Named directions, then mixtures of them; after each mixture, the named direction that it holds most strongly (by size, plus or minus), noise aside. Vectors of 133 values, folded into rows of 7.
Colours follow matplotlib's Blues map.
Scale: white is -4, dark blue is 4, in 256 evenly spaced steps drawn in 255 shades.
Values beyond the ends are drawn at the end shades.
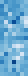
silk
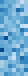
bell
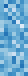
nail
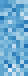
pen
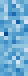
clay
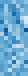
clay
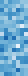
bell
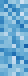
nail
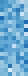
pen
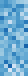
pen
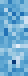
silk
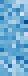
pen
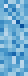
nail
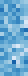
silk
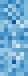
nail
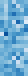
clay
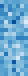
silk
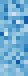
clay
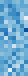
pen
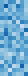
nail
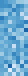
pen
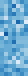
clay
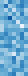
nail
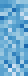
pen
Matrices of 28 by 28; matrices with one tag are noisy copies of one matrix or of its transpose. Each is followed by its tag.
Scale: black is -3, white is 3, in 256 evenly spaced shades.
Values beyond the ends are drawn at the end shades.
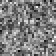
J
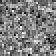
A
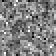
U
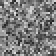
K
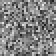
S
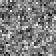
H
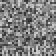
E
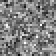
U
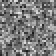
U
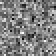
U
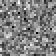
H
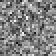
U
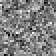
H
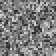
U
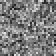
H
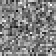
E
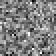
J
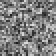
U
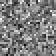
H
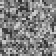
J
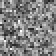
J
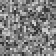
U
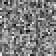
E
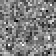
S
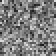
J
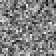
H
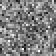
S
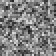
J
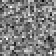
A
